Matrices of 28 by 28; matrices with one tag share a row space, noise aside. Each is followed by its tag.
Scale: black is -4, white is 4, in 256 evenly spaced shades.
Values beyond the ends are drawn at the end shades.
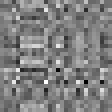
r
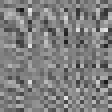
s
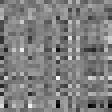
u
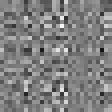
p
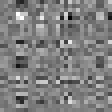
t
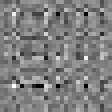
r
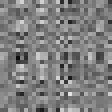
t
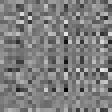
s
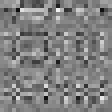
r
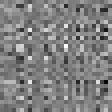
s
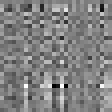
p
